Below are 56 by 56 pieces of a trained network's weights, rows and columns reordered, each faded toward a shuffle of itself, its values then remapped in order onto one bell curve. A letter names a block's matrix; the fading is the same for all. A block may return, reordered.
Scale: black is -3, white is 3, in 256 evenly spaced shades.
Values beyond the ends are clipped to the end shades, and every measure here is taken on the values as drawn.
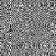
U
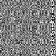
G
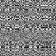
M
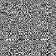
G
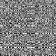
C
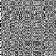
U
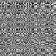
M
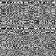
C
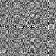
U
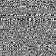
M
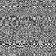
C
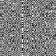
U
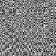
U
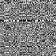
C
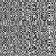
G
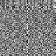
U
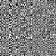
G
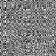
U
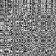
U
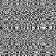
M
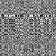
M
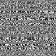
M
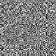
G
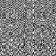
G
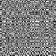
M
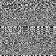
C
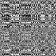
M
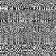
M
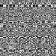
C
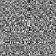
G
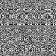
C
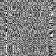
U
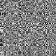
G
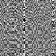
U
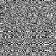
C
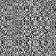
G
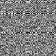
C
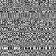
M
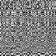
M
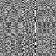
U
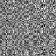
U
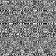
C
